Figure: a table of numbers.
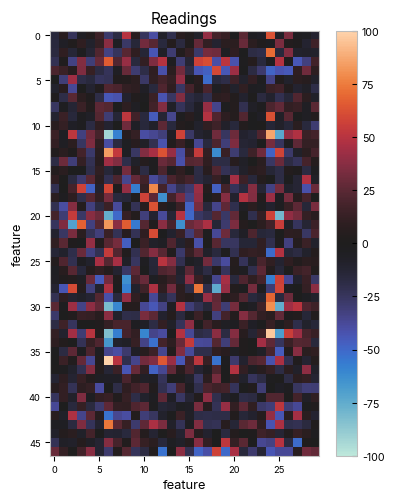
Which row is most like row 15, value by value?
10
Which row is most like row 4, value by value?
46
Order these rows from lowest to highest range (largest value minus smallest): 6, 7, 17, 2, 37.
6, 7, 37, 2, 17
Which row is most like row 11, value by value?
30
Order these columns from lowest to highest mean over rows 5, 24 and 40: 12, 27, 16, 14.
14, 27, 16, 12
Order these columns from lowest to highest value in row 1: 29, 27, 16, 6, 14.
14, 27, 29, 16, 6
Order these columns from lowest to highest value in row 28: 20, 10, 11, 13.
20, 10, 13, 11
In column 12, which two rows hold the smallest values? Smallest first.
18, 46
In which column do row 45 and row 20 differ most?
25
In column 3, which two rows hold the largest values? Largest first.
21, 17
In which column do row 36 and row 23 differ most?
16
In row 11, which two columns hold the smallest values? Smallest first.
6, 25
